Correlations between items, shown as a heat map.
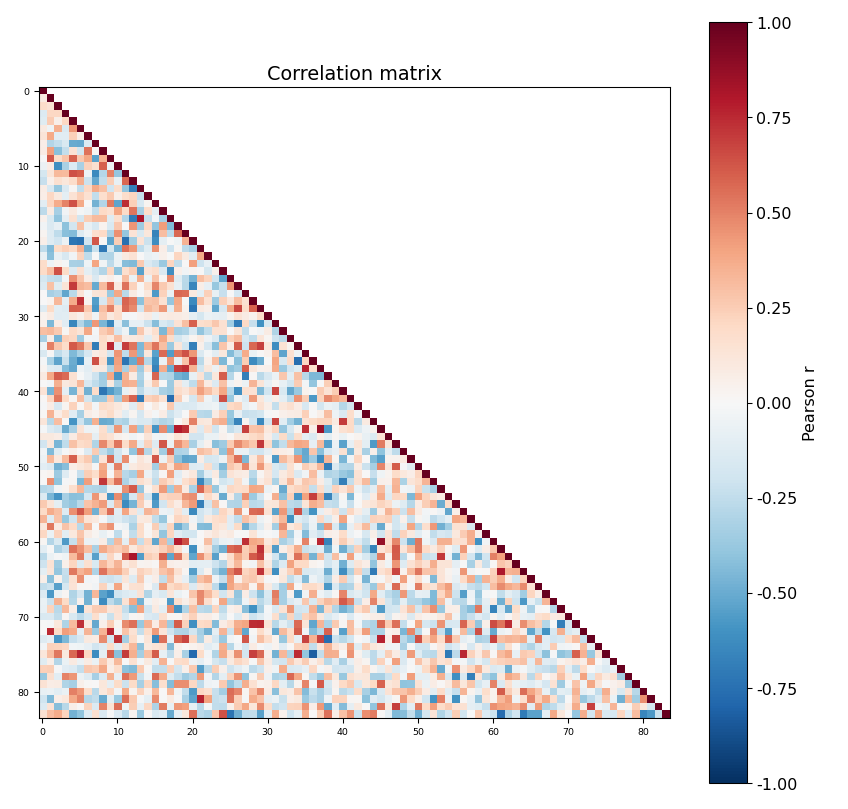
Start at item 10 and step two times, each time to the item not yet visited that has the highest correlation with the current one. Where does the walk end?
45
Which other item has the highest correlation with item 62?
12
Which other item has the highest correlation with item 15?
11
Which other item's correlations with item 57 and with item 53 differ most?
78
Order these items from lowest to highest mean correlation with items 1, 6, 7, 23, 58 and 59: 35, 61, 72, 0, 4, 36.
35, 61, 4, 36, 0, 72
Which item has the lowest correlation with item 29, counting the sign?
20
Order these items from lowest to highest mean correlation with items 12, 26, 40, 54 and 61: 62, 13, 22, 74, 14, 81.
13, 74, 14, 22, 81, 62
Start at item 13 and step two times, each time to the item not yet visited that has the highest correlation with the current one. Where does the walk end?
48
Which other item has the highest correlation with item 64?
61
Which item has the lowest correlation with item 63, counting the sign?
40
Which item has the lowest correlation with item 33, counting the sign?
57
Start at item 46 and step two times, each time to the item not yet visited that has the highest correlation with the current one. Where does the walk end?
75
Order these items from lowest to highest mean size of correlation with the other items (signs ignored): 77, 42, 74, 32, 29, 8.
42, 74, 77, 32, 8, 29
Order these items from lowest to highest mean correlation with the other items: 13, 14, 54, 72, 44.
44, 13, 54, 72, 14
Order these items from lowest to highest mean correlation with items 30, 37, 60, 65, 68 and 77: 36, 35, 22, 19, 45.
36, 22, 35, 19, 45
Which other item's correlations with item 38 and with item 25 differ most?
83
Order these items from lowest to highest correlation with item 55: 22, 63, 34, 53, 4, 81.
81, 53, 4, 34, 22, 63
